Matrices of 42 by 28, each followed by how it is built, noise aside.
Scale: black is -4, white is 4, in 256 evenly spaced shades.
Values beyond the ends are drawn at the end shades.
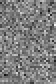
noise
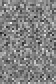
repeating columns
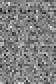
repeating columns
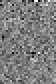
uneven rows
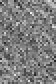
Toeplitz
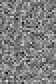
repeating rows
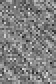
Toeplitz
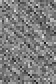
Toeplitz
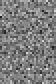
repeating columns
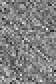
Toeplitz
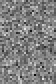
repeating columns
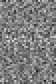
repeating columns
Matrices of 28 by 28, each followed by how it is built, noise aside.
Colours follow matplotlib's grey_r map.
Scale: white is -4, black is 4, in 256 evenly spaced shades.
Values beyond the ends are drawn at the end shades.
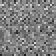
repeating columns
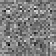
low rank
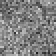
smooth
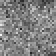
smooth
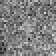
smooth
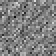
Hankel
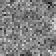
smooth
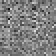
low rank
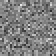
low rank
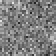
smooth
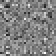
low rank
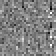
uneven columns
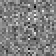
uneven columns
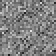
Hankel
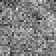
smooth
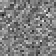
Hankel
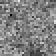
smooth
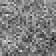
smooth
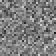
Hankel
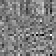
low rank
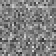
repeating columns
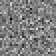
low rank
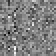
uneven columns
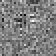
low rank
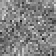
smooth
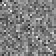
diagonal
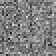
blocks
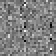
uneven columns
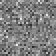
repeating columns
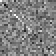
diagonal
